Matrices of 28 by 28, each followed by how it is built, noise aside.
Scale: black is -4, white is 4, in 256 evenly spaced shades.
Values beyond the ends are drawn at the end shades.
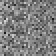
repeating rows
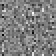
uneven columns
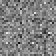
low rank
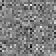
low rank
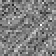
Hankel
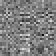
low rank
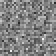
repeating columns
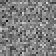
repeating rows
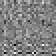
low rank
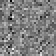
uneven columns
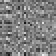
low rank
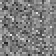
repeating rows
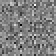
low rank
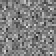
repeating rows
